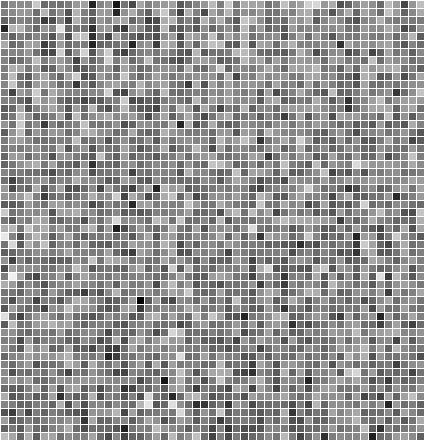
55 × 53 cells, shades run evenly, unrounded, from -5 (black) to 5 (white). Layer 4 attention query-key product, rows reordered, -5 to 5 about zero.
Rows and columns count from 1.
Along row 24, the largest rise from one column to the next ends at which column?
21
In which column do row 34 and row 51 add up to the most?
22
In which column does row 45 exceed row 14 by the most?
44
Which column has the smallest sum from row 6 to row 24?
12
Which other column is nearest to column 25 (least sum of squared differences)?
35
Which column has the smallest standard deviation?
13
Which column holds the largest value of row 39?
9
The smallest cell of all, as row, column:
38, 18
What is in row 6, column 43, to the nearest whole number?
-3
